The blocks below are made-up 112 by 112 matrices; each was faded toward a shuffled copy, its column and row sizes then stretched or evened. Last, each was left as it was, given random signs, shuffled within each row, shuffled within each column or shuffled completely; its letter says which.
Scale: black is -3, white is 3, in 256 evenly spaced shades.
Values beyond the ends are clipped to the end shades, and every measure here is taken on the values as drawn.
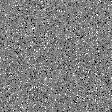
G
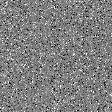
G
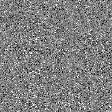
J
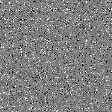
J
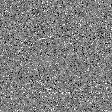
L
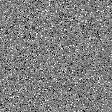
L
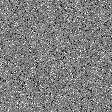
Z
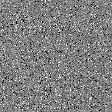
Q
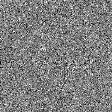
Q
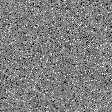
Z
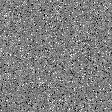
Z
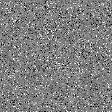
Q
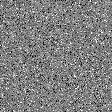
Z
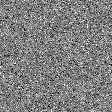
Z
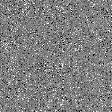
J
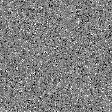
G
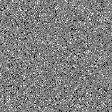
J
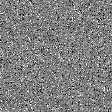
G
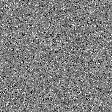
L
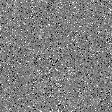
G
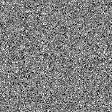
Q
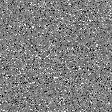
L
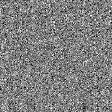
J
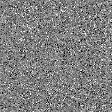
J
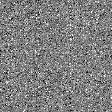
Q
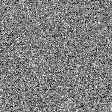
L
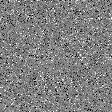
L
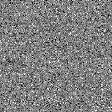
J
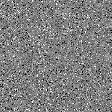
J
